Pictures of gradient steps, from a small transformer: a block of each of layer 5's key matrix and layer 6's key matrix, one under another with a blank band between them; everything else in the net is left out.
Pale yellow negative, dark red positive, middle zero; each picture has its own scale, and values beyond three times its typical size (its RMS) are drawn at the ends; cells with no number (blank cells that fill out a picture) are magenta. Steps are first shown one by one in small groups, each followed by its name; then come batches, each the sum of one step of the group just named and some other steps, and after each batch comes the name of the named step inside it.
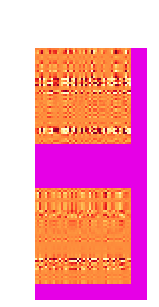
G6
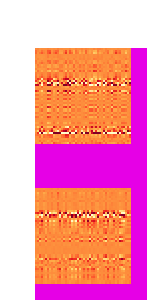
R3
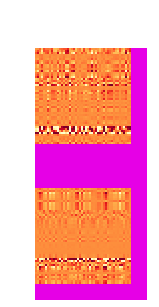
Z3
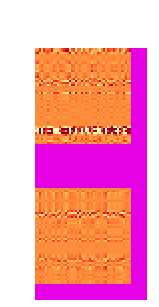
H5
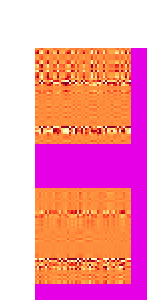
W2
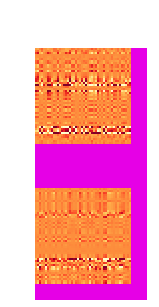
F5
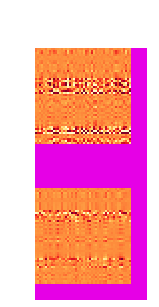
G6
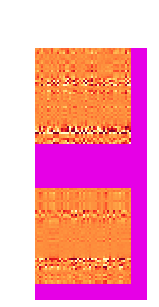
Z3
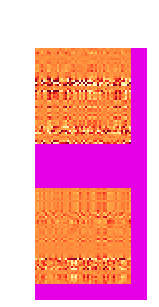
F5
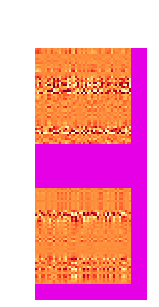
R3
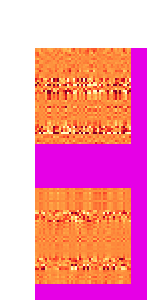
F5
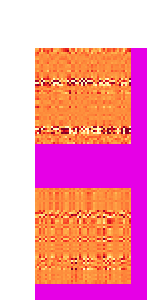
H5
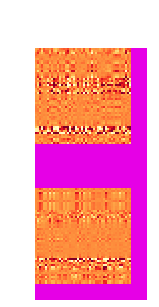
Z3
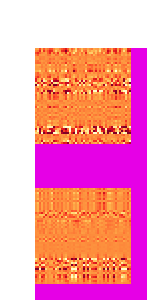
H5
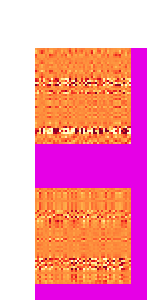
G6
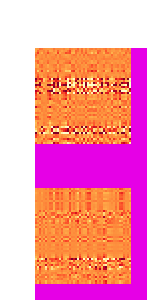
F5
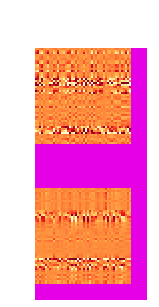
W2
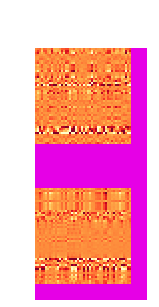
Z3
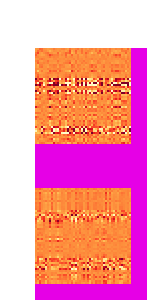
F5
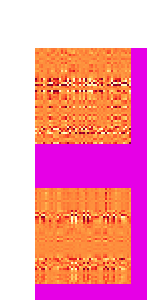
F5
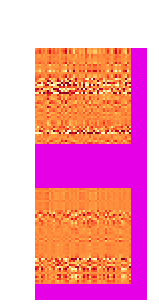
R3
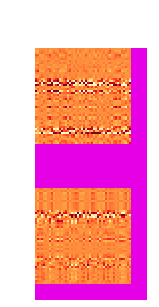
R3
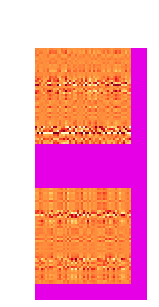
R3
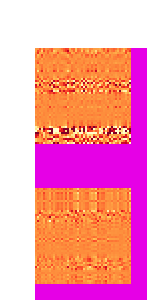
H5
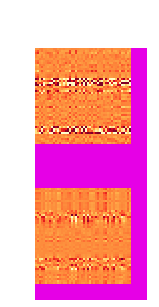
F5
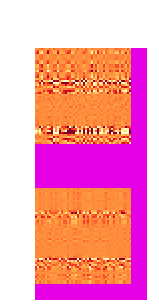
W2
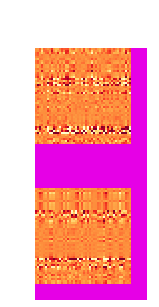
Z3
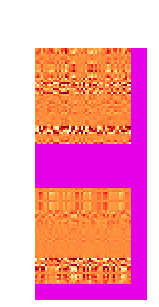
Z3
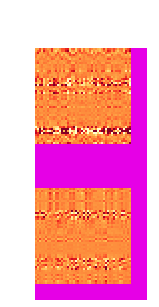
H5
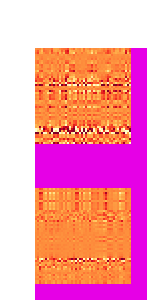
Z3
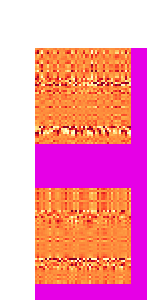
W2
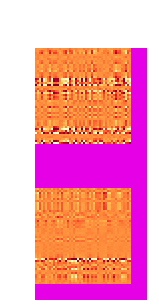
G6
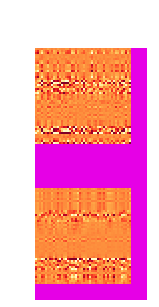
W2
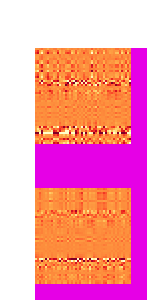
W2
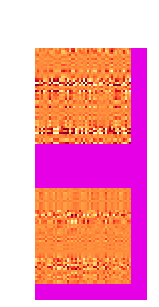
H5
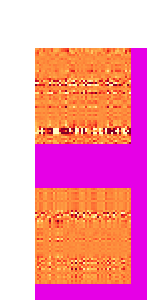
H5
